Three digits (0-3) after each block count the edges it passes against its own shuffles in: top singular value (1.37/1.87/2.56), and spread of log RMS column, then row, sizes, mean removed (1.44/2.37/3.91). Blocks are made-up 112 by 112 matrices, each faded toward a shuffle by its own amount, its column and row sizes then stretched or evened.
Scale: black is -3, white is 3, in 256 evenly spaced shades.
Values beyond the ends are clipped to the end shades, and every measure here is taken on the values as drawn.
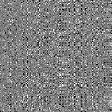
3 2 1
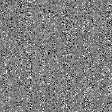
0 2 0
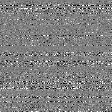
1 1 3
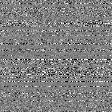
1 0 3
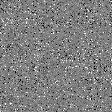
1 1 1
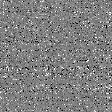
0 1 2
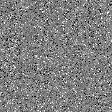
0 1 0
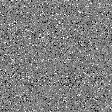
0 0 1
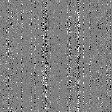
1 3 1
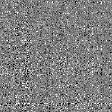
1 2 2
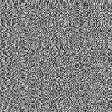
3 1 1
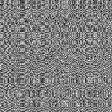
3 1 0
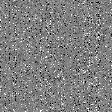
0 2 0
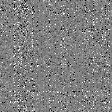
0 2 1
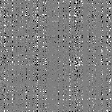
1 3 2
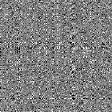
2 2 2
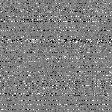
0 0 3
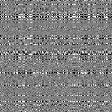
3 1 3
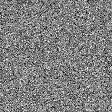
1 0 0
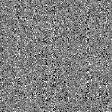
1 2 1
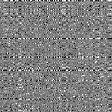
3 1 2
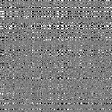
3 2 3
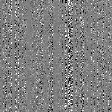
2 3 0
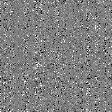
1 2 1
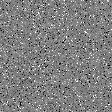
0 1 0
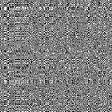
3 2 2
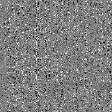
1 2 0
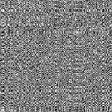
3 2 1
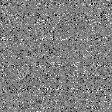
0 1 2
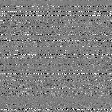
2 0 3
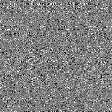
2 0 2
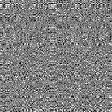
3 0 2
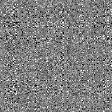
2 2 2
